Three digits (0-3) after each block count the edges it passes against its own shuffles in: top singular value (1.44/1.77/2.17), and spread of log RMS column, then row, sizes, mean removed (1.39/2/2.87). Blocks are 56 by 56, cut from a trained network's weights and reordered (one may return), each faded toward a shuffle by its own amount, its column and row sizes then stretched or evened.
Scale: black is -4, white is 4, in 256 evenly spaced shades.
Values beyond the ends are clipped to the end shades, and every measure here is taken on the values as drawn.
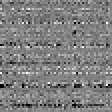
2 2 3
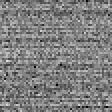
2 1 0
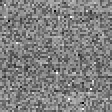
0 0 0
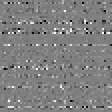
1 1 3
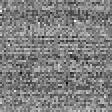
2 1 0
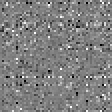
2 2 1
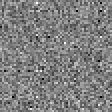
2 0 1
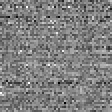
1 1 2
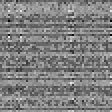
3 2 0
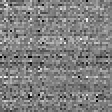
2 2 2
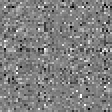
2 2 1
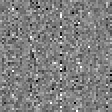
0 2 0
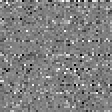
2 0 2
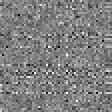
3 1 2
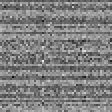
3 1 0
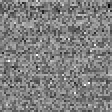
0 0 1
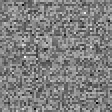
0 1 0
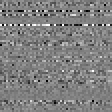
1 0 3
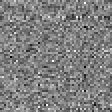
2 0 2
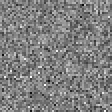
0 0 0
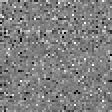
1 1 1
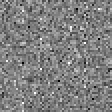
0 1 0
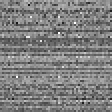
3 1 1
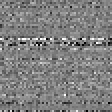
1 0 3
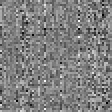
0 3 0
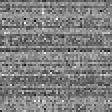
3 1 1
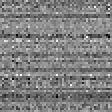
3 2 2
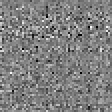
0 2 2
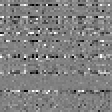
3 1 3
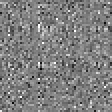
2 2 1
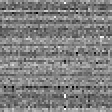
3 1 2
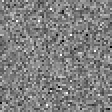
0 0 0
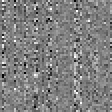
0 3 0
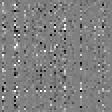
1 3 1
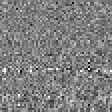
2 0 2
